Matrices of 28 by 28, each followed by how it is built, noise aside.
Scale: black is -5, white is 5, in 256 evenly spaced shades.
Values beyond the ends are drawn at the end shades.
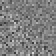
lower triangular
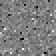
sparse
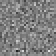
low rank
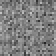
blocks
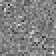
banded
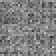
blocks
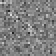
banded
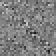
banded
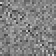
banded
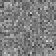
blocks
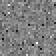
sparse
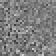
lower triangular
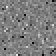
sparse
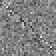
banded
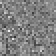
lower triangular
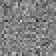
low rank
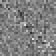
banded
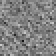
Toeplitz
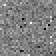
sparse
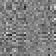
low rank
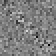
banded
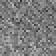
Toeplitz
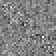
banded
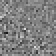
lower triangular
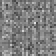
blocks
